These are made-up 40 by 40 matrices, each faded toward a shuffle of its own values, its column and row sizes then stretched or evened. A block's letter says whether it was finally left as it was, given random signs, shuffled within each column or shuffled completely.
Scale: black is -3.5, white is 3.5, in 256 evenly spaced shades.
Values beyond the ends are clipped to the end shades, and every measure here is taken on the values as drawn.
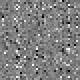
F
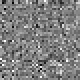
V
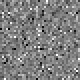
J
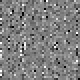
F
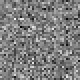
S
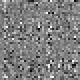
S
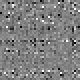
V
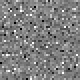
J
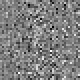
F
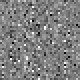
F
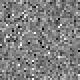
J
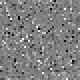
J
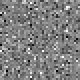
F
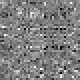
V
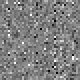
F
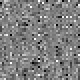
V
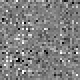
S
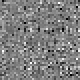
V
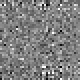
S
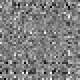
V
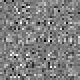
V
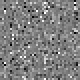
F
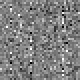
F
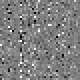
F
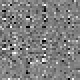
V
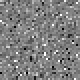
J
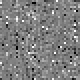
F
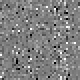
F
